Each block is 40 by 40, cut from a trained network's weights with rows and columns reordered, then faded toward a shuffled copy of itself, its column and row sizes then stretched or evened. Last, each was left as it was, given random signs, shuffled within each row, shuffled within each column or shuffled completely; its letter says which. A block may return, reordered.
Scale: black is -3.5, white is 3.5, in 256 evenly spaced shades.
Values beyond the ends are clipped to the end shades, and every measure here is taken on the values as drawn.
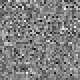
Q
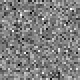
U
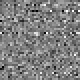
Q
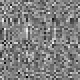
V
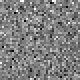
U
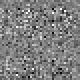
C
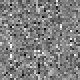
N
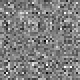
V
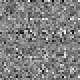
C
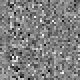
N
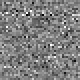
Q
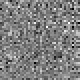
V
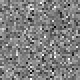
N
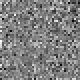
C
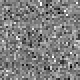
U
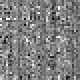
V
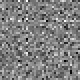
V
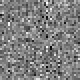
N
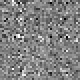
C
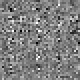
C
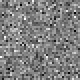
U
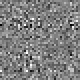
C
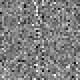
N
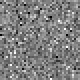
U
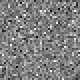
U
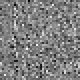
N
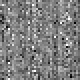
N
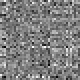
V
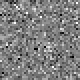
U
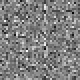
N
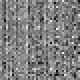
V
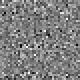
Q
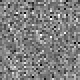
N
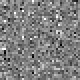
N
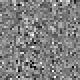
C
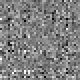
C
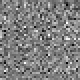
V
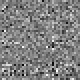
C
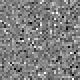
U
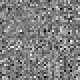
V
